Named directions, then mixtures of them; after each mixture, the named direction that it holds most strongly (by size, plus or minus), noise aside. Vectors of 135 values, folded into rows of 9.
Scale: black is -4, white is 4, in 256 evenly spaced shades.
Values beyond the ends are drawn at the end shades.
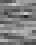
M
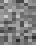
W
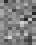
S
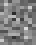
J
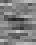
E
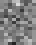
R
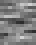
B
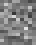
J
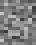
J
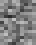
R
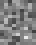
J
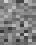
W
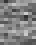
M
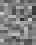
J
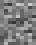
B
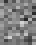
S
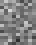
W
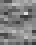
M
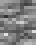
B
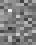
W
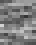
M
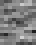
B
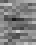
E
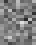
S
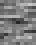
B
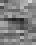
E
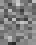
R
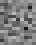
J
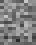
W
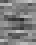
E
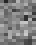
S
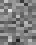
W
